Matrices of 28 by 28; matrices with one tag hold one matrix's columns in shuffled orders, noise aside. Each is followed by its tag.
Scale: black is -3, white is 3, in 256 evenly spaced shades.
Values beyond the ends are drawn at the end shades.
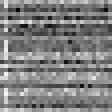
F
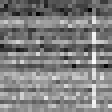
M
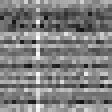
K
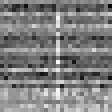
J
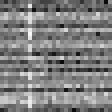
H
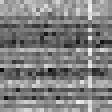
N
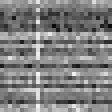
K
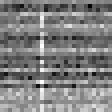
J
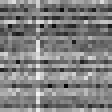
F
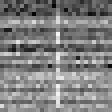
M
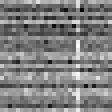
F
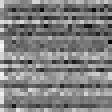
F
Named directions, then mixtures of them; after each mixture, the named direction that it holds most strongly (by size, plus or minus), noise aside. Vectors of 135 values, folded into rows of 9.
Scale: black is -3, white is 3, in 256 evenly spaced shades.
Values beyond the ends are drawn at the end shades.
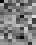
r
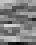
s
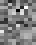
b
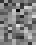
r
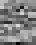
s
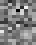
b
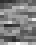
s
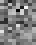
b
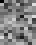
r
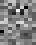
b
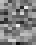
b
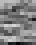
s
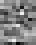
s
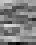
s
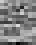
s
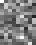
r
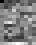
s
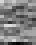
s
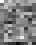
r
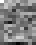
s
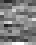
s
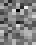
b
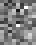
b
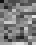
r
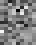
b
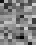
r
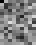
r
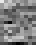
s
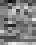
s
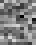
r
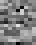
b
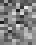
b
